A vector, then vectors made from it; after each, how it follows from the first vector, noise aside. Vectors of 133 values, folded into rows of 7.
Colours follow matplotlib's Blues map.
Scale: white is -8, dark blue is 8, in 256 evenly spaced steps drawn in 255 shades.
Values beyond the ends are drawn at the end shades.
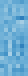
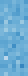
reversed, negated, partly zeroed.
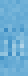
negated, partly zeroed.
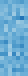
copied.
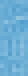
negated, shrunk.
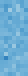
reversed, partly zeroed.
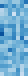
wrapped around, scaled up.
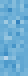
reversed, negated, partly zeroed.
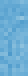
negated, shrunk.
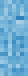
copied.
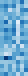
reversed, scaled up.
